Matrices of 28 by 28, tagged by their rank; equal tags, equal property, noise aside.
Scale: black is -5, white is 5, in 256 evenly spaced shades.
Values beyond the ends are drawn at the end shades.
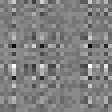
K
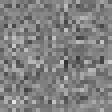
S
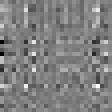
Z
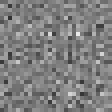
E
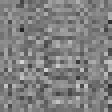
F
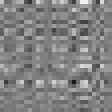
Z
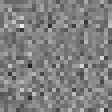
S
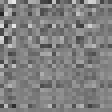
Z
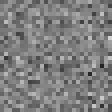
E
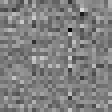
E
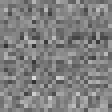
E
